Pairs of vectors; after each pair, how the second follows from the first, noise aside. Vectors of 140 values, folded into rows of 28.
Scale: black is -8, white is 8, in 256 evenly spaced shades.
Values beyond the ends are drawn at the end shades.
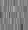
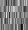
scaled up.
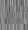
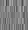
sign-scrambled.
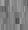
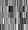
reversed, scaled up.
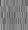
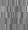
shuffled.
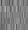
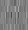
wrapped around, negated, partly zeroed.
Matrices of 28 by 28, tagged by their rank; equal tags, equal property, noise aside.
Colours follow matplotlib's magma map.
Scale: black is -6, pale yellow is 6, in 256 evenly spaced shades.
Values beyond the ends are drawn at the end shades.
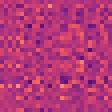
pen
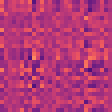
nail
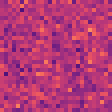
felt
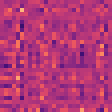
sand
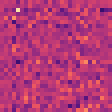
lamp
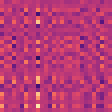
nail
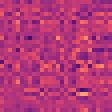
sand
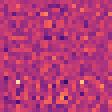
lamp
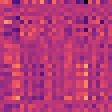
nail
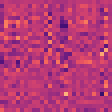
pen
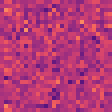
lamp
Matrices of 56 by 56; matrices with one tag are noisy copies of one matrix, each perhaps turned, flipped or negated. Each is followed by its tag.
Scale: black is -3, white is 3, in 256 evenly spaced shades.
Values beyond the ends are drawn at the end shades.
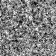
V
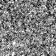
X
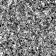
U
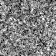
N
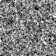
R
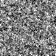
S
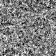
N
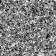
R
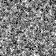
S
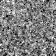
X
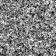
U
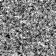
R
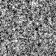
V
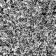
X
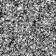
R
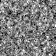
U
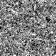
R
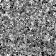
X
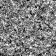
U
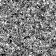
U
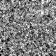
X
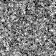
N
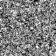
S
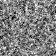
N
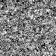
U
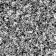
U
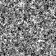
V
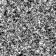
S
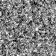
V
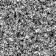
V
